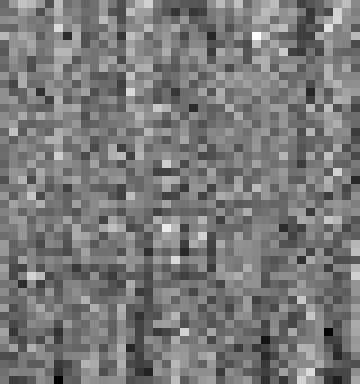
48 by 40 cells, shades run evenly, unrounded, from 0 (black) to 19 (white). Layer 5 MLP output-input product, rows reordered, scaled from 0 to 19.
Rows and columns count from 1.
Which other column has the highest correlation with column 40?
1
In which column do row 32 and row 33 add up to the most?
20
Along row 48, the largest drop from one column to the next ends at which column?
7
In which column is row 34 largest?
40
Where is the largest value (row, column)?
5, 29
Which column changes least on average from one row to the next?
30
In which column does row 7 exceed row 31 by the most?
32
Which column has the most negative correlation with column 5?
15
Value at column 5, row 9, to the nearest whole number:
10
